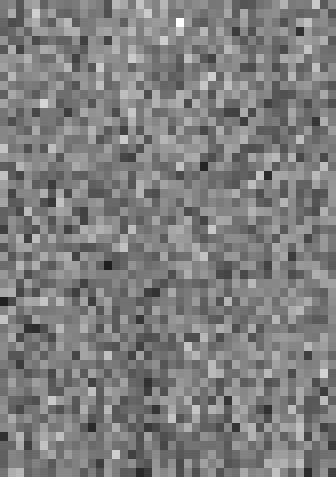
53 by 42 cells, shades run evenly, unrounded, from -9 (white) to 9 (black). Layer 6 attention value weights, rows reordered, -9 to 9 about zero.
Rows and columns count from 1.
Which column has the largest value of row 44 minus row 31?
41
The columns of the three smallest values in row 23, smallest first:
8, 36, 1
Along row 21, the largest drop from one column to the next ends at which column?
18
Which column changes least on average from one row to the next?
42
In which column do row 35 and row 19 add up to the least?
38
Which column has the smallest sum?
24
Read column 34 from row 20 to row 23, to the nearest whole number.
6 0 0 3
